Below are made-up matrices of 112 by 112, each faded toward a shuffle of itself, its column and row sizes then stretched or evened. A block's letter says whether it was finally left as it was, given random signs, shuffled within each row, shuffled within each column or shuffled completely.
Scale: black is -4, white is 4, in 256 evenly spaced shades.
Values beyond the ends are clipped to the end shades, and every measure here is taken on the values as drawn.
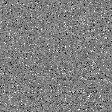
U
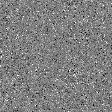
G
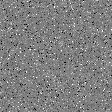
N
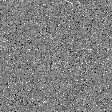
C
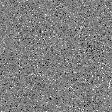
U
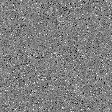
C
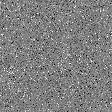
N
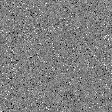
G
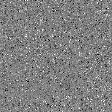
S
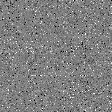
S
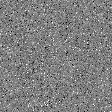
G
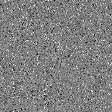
G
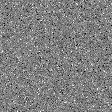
N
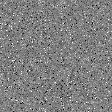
S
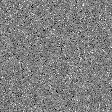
N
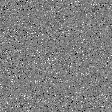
C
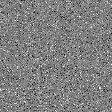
S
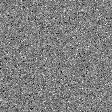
N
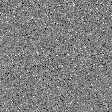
C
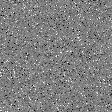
N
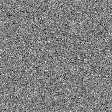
C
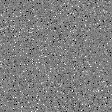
S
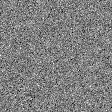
N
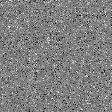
U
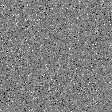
C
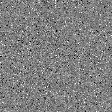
S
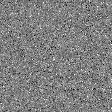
C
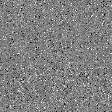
S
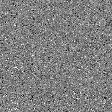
U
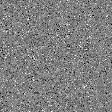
U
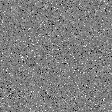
C
